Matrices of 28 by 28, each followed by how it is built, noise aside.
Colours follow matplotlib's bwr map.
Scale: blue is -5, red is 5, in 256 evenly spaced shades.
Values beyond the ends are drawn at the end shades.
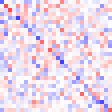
diagonal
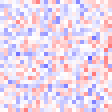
blocks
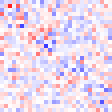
block diagonal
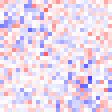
block diagonal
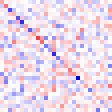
diagonal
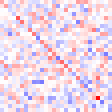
diagonal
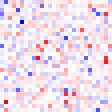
sparse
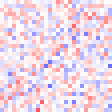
Hankel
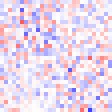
block diagonal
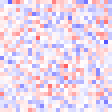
blocks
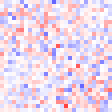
block diagonal
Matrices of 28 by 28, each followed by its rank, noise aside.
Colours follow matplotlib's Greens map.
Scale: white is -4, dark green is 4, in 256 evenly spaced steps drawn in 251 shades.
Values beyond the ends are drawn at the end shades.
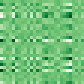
one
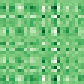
one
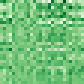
two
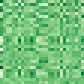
two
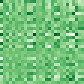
three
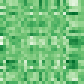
three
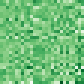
three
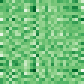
three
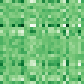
one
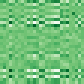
one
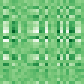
one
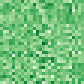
four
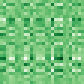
one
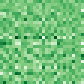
three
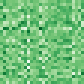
three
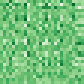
three
